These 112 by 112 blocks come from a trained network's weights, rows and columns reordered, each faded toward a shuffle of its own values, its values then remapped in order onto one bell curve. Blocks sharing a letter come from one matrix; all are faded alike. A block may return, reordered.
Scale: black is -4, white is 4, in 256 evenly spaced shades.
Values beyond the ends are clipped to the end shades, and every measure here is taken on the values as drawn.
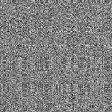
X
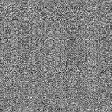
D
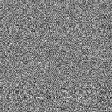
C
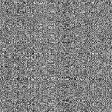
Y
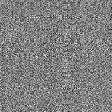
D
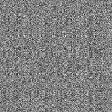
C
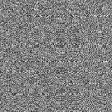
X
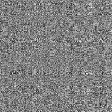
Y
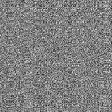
C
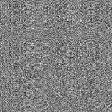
C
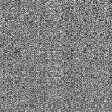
Y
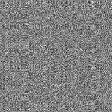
C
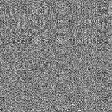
C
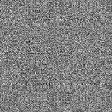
D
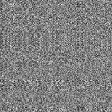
D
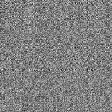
D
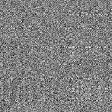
D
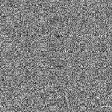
D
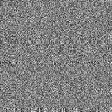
D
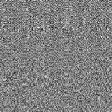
X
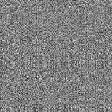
X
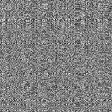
Y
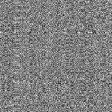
X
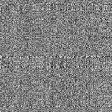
Y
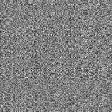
D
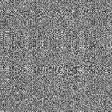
Y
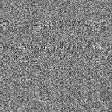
D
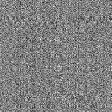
C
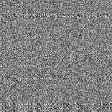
Y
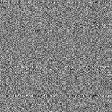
X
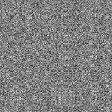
D
